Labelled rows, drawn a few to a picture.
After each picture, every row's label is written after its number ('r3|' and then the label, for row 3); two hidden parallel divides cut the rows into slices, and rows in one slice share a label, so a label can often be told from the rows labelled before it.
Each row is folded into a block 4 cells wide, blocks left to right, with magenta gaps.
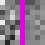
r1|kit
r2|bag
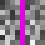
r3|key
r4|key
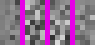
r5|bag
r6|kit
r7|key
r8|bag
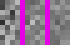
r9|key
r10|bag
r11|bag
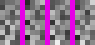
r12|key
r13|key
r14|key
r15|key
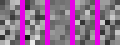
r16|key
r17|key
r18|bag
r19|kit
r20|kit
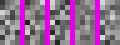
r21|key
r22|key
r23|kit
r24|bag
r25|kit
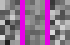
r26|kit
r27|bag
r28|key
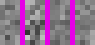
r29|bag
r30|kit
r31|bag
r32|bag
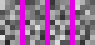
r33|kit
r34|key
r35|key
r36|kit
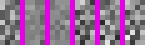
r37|kit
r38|bag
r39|bag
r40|kit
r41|key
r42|kit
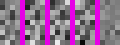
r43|key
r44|key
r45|key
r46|kit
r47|bag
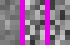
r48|bag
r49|kit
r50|key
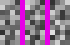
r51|kit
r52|kit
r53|key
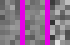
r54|bag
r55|bag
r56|key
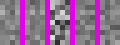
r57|bag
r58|bag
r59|kit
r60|bag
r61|bag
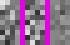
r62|kit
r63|key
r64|bag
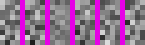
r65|kit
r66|kit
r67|bag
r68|kit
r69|key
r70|key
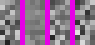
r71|kit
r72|bag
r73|key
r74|key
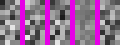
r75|key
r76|kit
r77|key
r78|bag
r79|kit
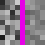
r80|key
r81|bag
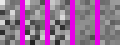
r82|kit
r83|kit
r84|kit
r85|bag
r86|bag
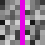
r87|key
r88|kit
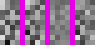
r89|kit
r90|kit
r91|bag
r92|kit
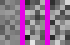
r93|bag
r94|key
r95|key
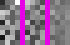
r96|key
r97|kit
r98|bag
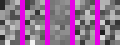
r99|key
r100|key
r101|bag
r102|kit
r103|kit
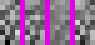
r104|kit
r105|kit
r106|bag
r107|kit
